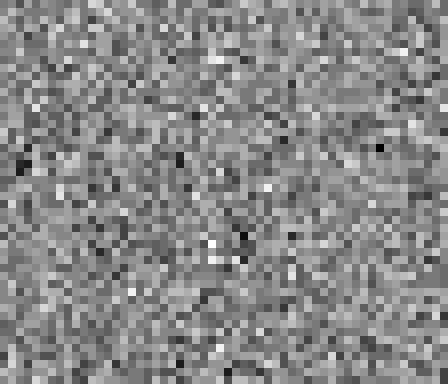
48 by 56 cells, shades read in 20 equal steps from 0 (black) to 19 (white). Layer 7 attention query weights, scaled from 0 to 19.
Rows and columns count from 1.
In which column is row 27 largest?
16
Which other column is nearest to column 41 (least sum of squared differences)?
35
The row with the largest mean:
37
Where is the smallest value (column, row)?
48, 19
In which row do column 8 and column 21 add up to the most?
4
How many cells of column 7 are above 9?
27
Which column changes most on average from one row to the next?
28
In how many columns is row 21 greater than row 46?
26
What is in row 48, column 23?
5
